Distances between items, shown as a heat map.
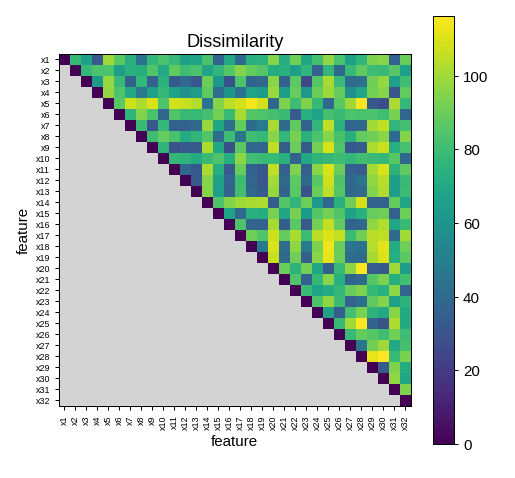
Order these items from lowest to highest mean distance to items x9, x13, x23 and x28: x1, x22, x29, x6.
x1, x6, x22, x29
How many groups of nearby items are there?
5
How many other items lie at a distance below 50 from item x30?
5
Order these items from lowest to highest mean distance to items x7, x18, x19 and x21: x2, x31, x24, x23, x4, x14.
x23, x4, x31, x2, x24, x14
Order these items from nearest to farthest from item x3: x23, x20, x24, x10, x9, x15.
x23, x9, x15, x10, x24, x20
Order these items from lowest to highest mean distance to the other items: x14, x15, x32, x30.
x15, x32, x14, x30
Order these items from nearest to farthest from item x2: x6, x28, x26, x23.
x26, x6, x23, x28
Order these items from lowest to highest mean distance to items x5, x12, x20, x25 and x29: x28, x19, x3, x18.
x3, x19, x18, x28
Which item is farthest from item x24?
x17
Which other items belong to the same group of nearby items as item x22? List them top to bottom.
x6, x10, x32
